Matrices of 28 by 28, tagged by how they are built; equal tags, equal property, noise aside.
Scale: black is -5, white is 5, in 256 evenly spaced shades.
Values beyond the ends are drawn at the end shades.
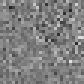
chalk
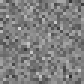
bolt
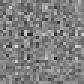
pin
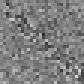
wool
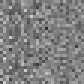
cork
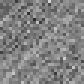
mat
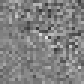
chalk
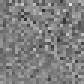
chalk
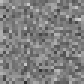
cork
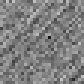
mat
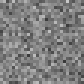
bolt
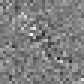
wool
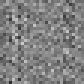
cork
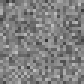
bolt
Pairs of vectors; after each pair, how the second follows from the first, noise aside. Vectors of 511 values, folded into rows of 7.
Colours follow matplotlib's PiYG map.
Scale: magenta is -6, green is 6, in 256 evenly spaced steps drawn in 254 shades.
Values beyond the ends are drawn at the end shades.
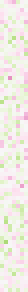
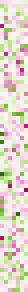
reversed, negated, scaled up.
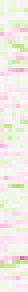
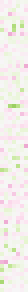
reversed, partly zeroed.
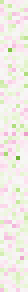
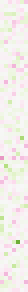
reversed, partly zeroed.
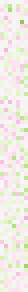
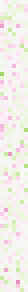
reversed, negated, partly zeroed.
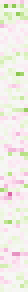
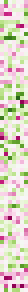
reversed, negated, scaled up.
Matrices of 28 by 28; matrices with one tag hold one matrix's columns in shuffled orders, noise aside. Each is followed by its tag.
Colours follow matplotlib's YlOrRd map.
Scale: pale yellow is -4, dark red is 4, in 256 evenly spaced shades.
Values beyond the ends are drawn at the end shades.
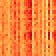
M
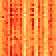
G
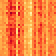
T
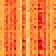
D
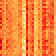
D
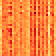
T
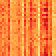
G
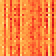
G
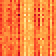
G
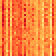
G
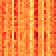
M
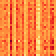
D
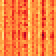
M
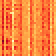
D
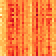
G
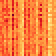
G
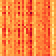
T
